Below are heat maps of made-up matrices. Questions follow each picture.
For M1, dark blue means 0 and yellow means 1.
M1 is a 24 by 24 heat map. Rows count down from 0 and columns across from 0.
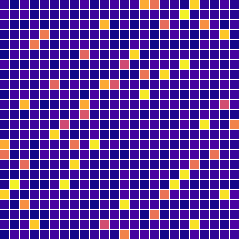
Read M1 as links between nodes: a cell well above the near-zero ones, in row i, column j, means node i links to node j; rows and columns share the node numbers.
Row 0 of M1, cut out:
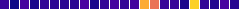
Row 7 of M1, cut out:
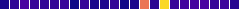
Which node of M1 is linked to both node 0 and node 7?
node 14
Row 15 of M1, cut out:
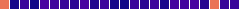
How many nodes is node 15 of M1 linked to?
2
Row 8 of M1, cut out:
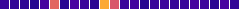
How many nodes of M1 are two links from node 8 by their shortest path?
3
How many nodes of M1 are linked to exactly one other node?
8
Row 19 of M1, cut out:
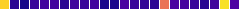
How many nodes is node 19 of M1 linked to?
3
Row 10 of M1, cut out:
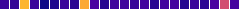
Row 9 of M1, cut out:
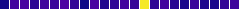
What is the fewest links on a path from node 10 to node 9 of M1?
5
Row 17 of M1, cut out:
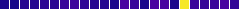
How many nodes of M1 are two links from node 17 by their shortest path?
2
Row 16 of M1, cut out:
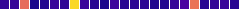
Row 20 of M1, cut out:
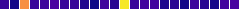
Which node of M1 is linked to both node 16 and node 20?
node 2
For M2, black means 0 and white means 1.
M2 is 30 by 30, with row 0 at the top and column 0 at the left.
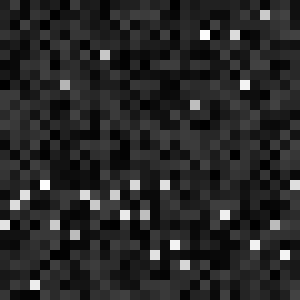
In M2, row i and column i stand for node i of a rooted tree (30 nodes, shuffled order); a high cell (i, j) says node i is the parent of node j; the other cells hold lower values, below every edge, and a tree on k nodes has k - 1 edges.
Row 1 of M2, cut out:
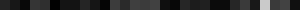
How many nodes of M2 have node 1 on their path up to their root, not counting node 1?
6
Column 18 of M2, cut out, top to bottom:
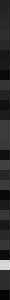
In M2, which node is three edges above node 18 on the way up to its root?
20
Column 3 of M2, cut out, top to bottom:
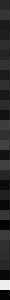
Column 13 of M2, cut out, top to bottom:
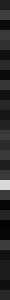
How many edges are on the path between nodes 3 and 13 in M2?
5
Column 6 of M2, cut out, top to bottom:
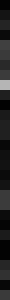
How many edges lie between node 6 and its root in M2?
6
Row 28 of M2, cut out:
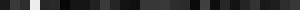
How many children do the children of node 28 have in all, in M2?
2
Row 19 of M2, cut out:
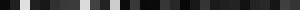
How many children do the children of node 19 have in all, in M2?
2
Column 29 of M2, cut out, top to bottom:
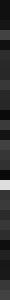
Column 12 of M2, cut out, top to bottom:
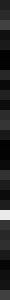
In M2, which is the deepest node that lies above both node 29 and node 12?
21
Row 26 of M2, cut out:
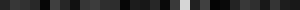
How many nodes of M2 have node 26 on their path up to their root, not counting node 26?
5
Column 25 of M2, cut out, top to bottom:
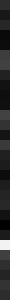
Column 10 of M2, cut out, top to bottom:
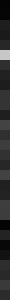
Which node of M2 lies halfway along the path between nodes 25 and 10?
8
